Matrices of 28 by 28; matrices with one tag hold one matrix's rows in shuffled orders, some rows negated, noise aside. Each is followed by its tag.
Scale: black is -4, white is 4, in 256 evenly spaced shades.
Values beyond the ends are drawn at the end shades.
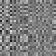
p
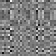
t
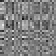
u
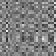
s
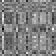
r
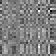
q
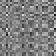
s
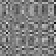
s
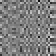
q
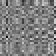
s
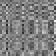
s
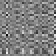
s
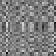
s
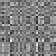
t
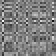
r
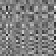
s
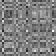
r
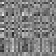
u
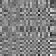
q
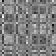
r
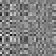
p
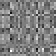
t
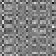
r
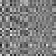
p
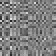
p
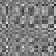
s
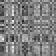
u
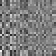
p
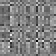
t
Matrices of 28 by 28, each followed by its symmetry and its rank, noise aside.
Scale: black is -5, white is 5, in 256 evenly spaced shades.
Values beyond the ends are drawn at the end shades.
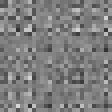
symmetric, rank three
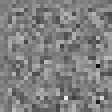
antisymmetric, rank six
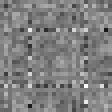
symmetric, rank three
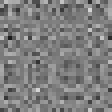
no symmetry, rank three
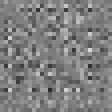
antisymmetric, rank six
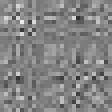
symmetric, rank four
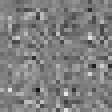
antisymmetric, rank six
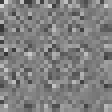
symmetric, rank three
